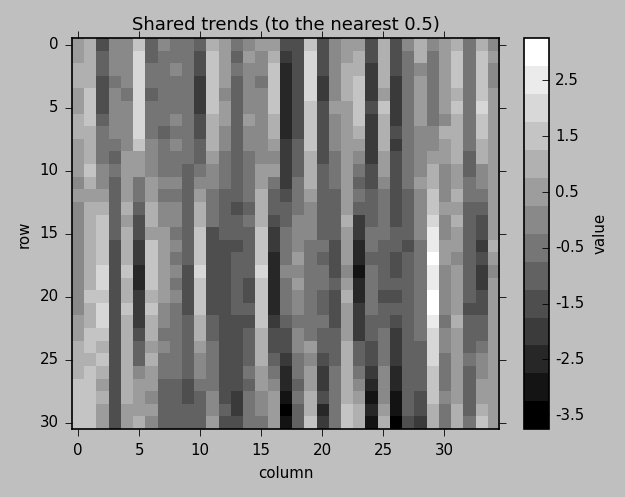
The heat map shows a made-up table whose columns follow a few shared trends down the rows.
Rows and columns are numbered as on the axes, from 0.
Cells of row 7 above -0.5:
21
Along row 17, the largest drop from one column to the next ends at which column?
16
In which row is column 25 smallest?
20
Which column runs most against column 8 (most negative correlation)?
0
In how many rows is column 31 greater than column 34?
16
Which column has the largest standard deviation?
5
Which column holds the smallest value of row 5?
17
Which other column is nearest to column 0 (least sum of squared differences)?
22
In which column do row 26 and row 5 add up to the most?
1
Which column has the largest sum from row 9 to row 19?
29
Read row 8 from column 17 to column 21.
-2 -1 1.5 -1.5 0
